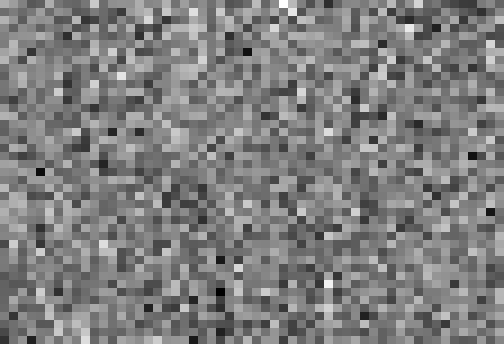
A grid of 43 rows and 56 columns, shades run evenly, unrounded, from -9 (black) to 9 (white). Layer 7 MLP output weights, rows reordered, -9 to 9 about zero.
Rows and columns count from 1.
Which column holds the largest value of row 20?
24
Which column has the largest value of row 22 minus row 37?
25
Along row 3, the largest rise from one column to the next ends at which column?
34
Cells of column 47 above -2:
30
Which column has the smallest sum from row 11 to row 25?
40
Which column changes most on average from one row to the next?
16
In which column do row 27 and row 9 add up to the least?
42
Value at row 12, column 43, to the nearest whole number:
1
